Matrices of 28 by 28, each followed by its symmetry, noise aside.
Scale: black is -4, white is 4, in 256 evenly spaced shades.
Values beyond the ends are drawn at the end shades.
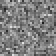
antisymmetric.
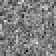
no symmetry.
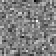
same after a half turn.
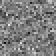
same after a half turn.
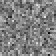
same after a half turn.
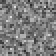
same after a half turn.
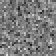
same after a half turn.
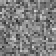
same after a half turn.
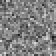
no symmetry.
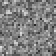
no symmetry.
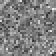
symmetric.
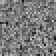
symmetric.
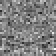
mirrored left to right.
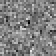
antisymmetric.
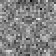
mirrored left to right.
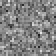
same after a half turn.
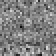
mirrored left to right.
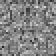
mirrored left to right.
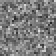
no symmetry.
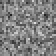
mirrored left to right.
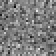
same after a half turn.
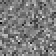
symmetric.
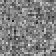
symmetric.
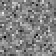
symmetric.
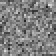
same after a half turn.
